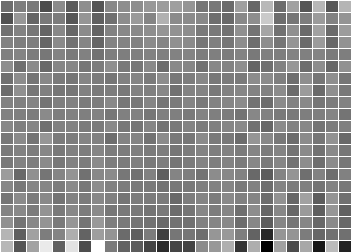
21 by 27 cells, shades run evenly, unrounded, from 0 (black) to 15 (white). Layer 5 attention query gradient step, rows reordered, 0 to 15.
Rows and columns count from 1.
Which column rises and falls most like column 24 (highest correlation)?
26
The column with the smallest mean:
21
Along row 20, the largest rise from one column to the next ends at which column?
22
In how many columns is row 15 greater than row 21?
15
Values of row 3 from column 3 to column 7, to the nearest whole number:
7 6 8 6 8
